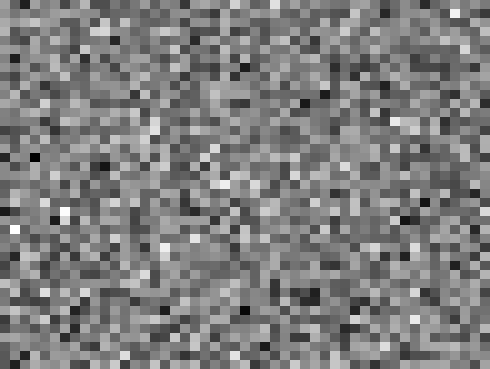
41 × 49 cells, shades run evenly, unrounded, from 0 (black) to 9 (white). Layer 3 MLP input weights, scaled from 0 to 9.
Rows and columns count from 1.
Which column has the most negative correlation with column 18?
22
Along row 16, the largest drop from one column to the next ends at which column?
16
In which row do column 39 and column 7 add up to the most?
24
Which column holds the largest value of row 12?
5
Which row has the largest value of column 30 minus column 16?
18
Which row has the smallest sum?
8
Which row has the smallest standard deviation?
32
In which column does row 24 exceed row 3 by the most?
7
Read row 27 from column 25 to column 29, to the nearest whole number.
7 5 7 4 3
